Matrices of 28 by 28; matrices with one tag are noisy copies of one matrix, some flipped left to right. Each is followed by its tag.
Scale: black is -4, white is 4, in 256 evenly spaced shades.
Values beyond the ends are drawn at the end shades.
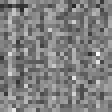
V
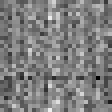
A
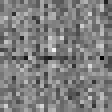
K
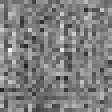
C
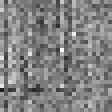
C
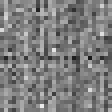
K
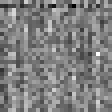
V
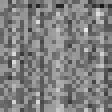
V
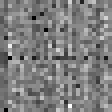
K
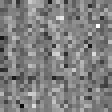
A
